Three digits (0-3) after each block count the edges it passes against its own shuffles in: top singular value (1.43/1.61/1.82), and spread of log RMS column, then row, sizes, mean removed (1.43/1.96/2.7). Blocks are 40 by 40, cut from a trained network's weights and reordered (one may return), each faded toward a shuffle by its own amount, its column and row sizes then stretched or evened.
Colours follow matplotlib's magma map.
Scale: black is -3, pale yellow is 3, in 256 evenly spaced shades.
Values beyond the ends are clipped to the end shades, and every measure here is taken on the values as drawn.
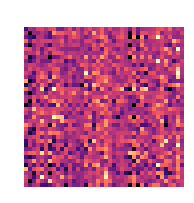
1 2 1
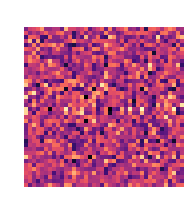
2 0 1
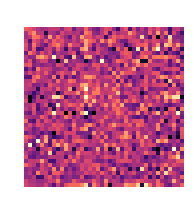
1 1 1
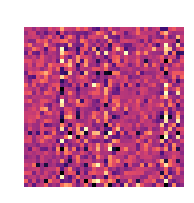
3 3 1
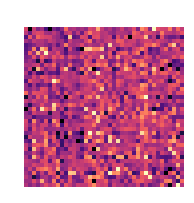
1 0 2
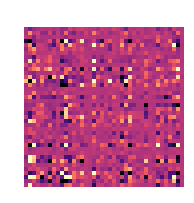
0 3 3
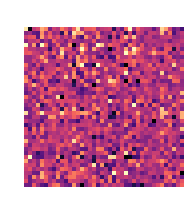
0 2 1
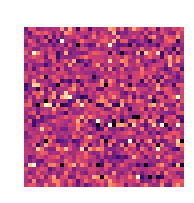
0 0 2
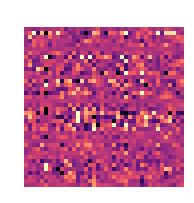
0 1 3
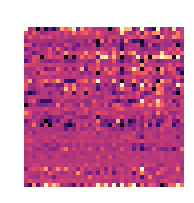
1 1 3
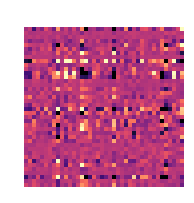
2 2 3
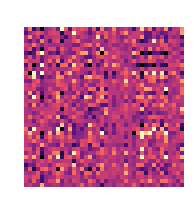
2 3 2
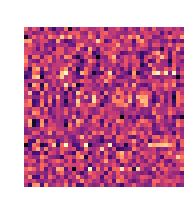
3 0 2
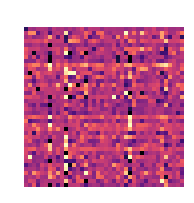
2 3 0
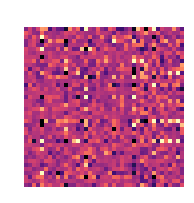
1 2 2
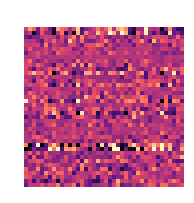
2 0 3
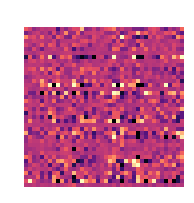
2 2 3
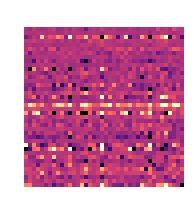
1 1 3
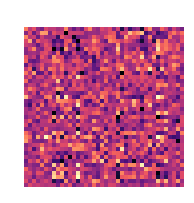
3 2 1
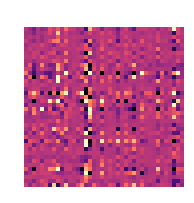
3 3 2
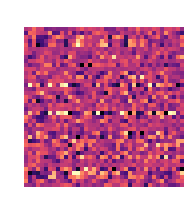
3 0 3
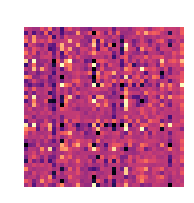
1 3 2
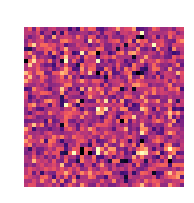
1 2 1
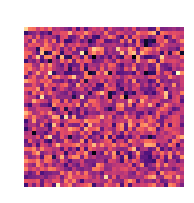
2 0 1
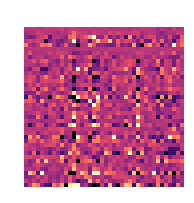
2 2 3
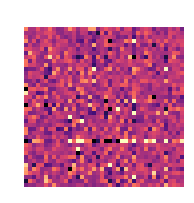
1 2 1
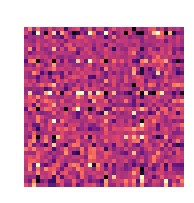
2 2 2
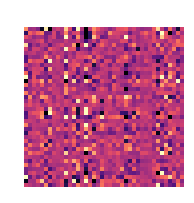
2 3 2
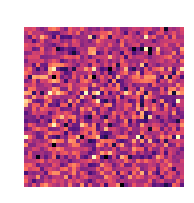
1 0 2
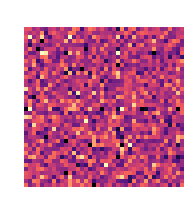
0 1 0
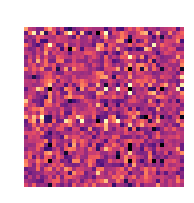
2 2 1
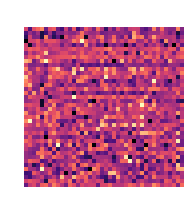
0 1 0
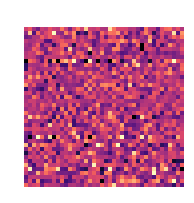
0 0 2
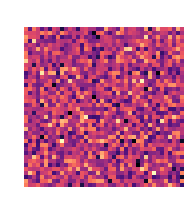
1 0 0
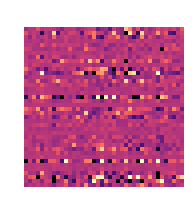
0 1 3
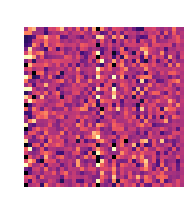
2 3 0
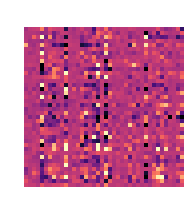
2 3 2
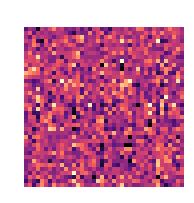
0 2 1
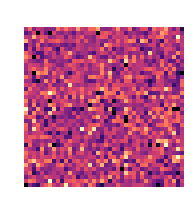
0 1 0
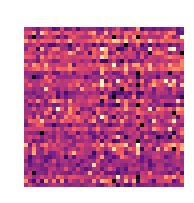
2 2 0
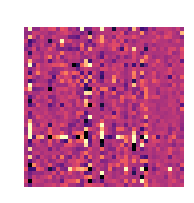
2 3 1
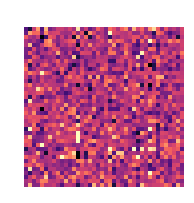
0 2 0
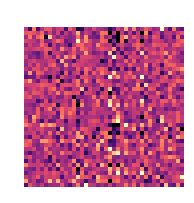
2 2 0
